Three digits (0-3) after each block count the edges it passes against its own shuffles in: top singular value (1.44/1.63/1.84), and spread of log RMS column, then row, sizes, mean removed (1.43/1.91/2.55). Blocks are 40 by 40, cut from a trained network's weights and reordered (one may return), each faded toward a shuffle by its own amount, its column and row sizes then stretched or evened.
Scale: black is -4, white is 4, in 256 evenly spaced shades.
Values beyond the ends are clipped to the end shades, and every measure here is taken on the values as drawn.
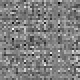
1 3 0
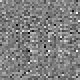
3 1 1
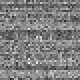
3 1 0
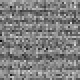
3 1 0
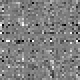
0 2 2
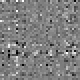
1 2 2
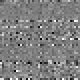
1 1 3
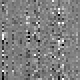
0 3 0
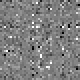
0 2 1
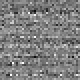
1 1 2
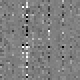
3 2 0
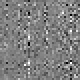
1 3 1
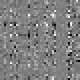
0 3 2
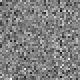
0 1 0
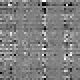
3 3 1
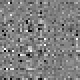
2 2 2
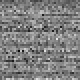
2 0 2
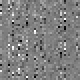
0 3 0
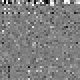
3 1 2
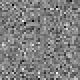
2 2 0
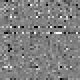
2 1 2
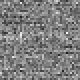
0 1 1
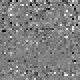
0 1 2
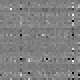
2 1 1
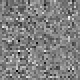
2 2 0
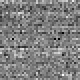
1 1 2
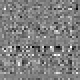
3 1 3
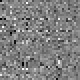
2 2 1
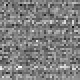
2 1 2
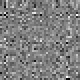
3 3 1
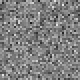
0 0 0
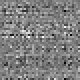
1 2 2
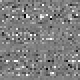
0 0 3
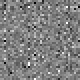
1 2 0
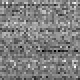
2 0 2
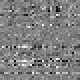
3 0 3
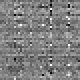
2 2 0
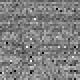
0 0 1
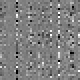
0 3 1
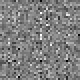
1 2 0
